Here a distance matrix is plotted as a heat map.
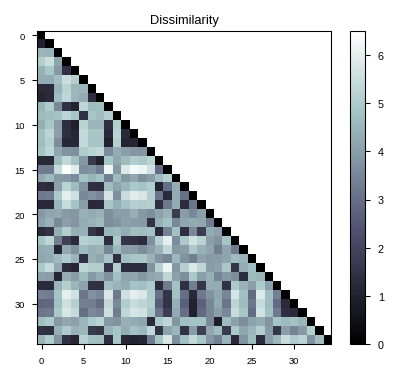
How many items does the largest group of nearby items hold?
10
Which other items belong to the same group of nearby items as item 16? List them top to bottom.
20
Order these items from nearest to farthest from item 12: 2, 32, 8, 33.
8, 2, 32, 33
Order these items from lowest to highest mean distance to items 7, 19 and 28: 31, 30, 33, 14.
14, 33, 30, 31
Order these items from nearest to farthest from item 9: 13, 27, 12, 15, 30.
30, 15, 13, 27, 12
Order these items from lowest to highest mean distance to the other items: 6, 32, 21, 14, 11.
14, 6, 21, 11, 32
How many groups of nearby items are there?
7
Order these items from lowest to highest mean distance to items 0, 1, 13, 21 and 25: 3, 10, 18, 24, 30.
30, 18, 24, 10, 3
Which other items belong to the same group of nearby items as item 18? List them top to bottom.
15, 29, 30, 31
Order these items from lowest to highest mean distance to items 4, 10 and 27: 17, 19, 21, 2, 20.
2, 21, 20, 17, 19
